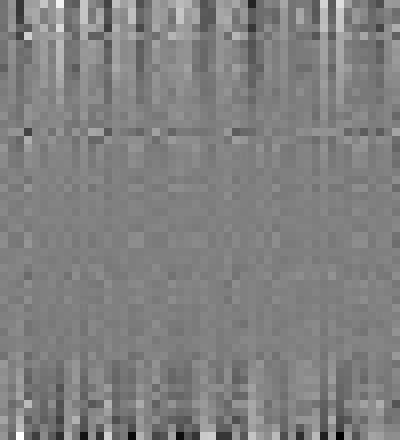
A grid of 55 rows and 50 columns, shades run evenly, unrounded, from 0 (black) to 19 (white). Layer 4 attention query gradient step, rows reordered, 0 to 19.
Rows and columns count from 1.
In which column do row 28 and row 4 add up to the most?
8
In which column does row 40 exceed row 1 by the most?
32
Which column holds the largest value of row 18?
4
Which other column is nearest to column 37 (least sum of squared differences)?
19
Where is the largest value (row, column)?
55, 3
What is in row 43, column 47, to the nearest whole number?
10
